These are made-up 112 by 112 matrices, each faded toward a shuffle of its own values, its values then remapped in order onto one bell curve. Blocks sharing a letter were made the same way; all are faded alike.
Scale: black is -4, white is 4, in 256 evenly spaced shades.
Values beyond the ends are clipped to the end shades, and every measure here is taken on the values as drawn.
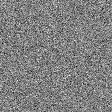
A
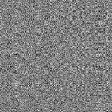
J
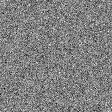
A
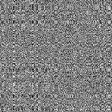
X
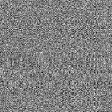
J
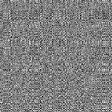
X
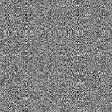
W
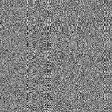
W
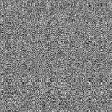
J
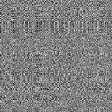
X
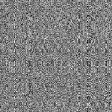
W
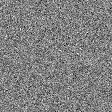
A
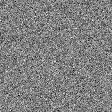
A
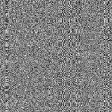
W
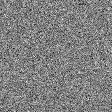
A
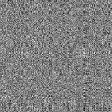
J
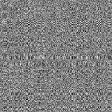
X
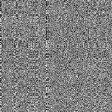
W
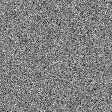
A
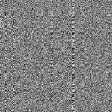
W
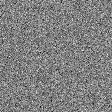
A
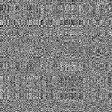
X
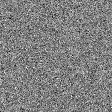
A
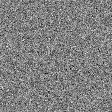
A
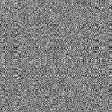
X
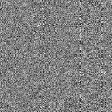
W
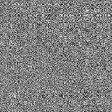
J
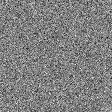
A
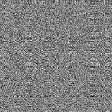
J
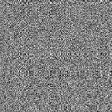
J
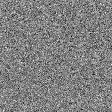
A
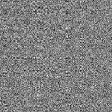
J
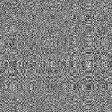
X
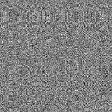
J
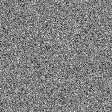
A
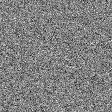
A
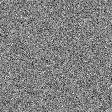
A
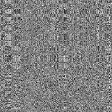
W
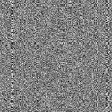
W
